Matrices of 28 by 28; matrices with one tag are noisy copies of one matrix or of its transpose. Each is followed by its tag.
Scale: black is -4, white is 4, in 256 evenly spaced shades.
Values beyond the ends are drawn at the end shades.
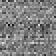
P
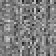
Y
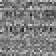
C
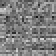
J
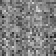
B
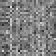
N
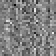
Y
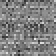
P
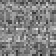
B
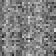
B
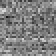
J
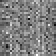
N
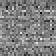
N
